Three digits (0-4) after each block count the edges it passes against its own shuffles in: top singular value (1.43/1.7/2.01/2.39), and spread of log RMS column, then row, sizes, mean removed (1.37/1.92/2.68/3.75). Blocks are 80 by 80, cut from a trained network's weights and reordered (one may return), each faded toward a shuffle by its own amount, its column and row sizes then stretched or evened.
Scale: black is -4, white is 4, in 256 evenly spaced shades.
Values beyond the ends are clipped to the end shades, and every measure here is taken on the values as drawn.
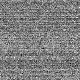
3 1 0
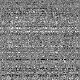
3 2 3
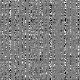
1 4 1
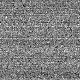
2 1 1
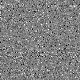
1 0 1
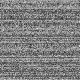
4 0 0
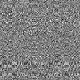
4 0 2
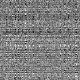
4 3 1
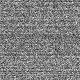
2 0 0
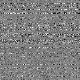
0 1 4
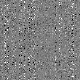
0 3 1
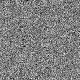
1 0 0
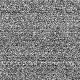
1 0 1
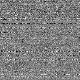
1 1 3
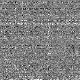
1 1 3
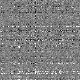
2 2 3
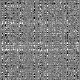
3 4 1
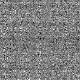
1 3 0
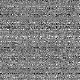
3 2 3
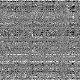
4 2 3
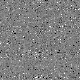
0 1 2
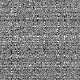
3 3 1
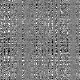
3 4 1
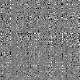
1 3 3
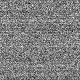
1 0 0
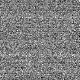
1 2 1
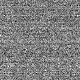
1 1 1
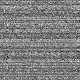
4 1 1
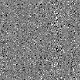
2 2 1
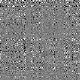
0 3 3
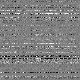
3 1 4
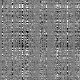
4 4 1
